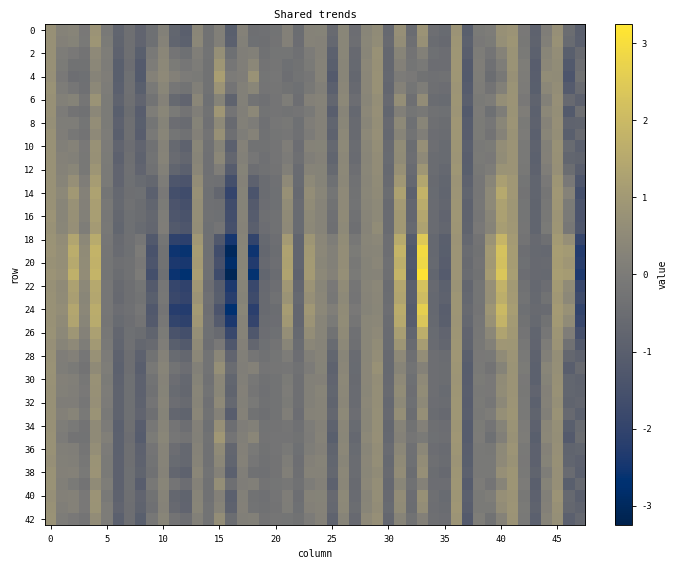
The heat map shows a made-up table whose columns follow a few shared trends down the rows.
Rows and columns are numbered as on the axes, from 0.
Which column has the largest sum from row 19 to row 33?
33
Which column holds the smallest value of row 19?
16
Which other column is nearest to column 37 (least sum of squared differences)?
43
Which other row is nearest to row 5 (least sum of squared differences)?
35
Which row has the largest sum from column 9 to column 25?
4
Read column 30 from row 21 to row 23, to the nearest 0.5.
-0.5 -0.5 -0.5
